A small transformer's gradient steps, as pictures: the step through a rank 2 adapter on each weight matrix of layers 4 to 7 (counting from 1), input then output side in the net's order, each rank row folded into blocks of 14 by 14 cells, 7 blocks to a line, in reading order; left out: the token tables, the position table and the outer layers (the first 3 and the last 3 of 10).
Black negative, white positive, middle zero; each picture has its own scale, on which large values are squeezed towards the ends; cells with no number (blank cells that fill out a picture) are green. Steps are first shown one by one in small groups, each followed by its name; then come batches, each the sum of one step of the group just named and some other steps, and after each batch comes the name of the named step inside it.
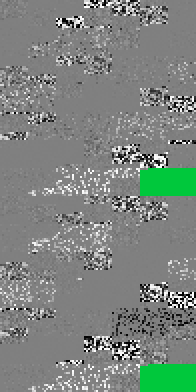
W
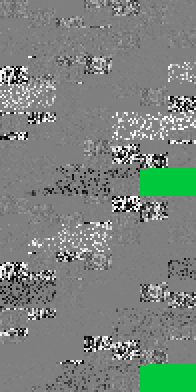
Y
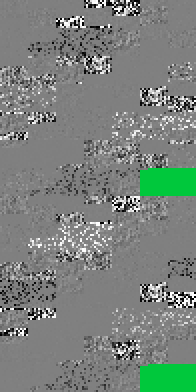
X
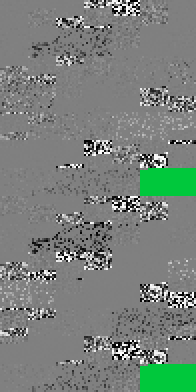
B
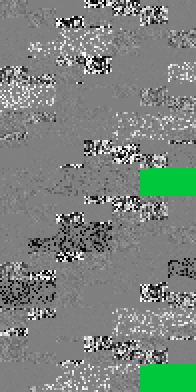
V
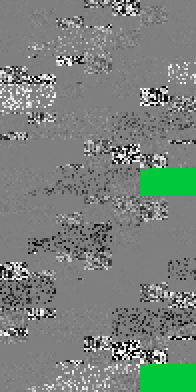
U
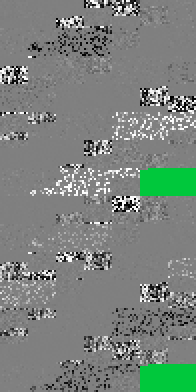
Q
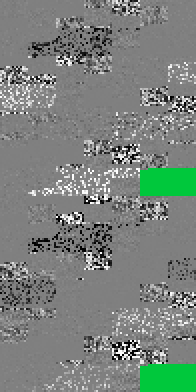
U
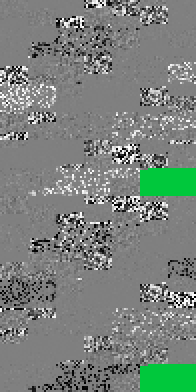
X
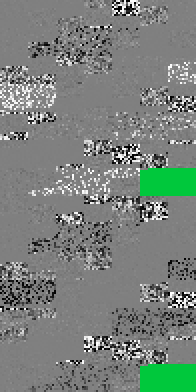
U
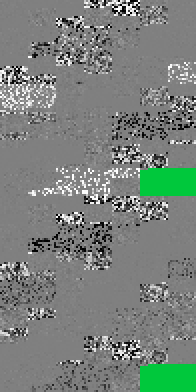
U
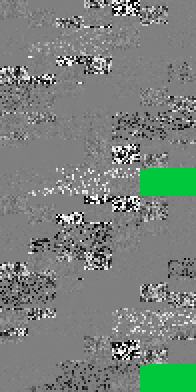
X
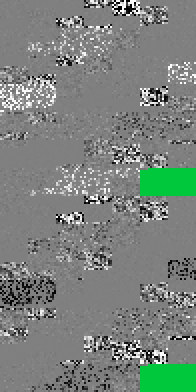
U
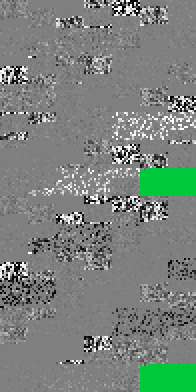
Y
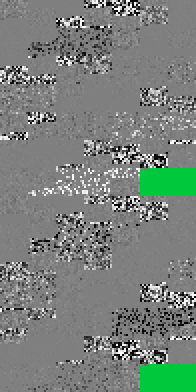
X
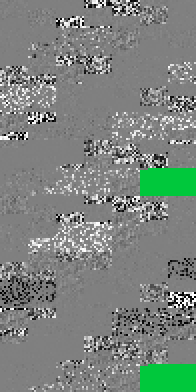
X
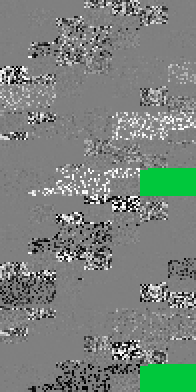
B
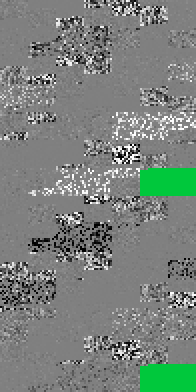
V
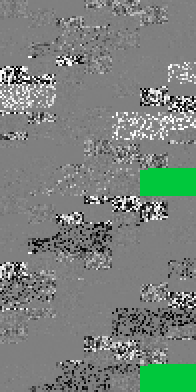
Y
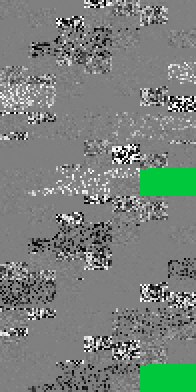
V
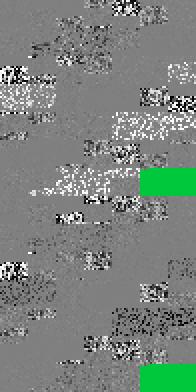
Q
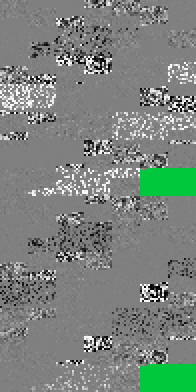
V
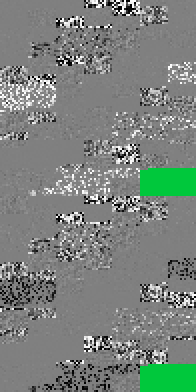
X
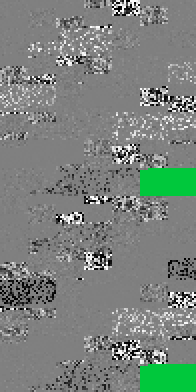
U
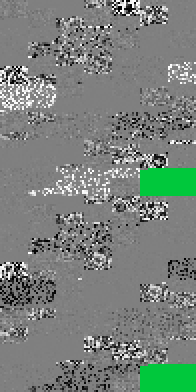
Y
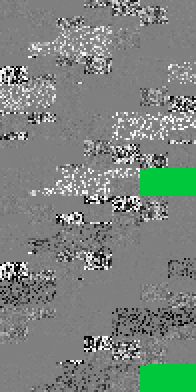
Y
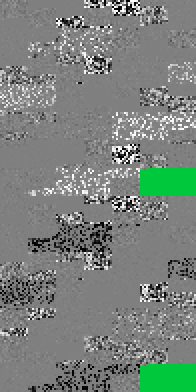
V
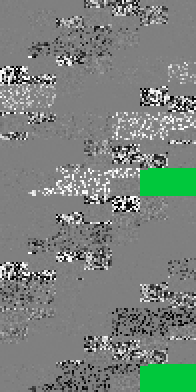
Q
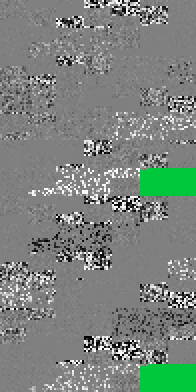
W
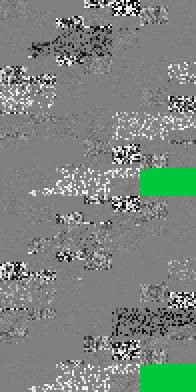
W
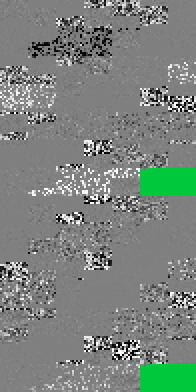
U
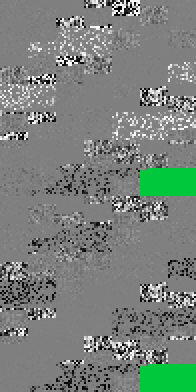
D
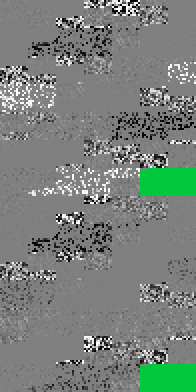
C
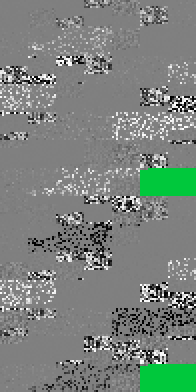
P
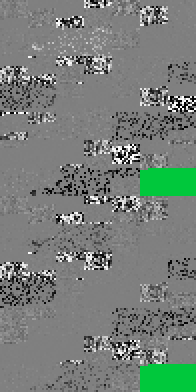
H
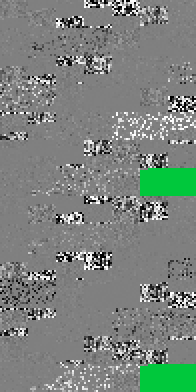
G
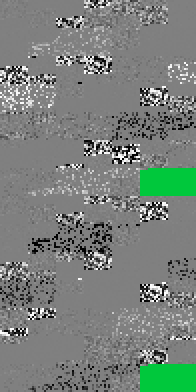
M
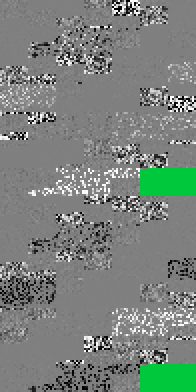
D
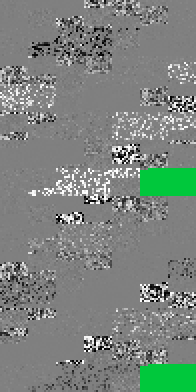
C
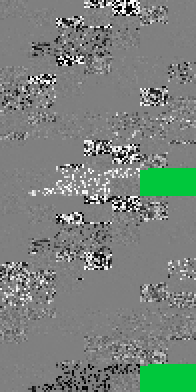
G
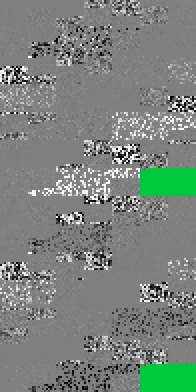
P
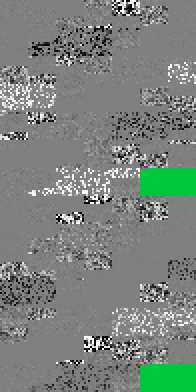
C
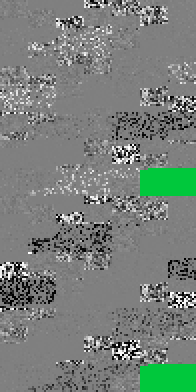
H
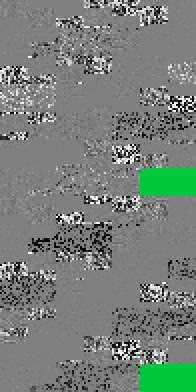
H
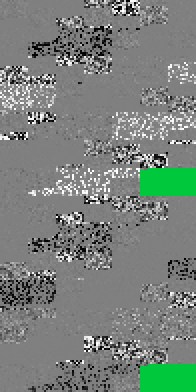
D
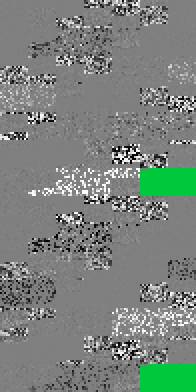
M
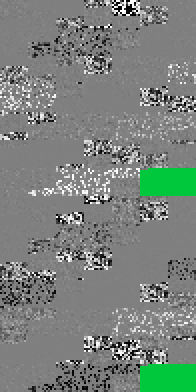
P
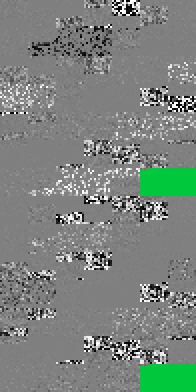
G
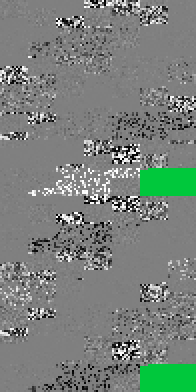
M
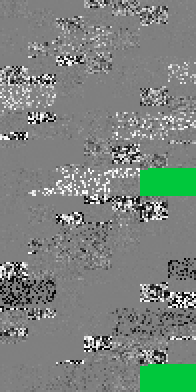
D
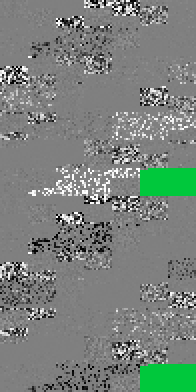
M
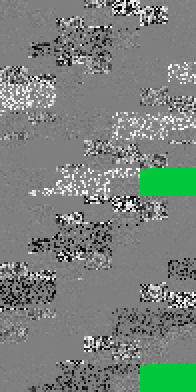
D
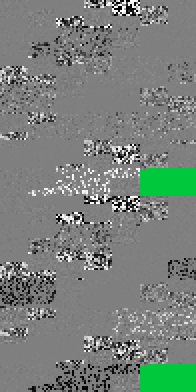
H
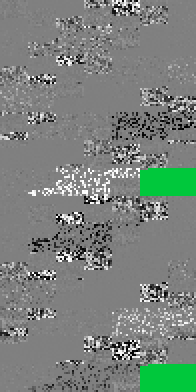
C
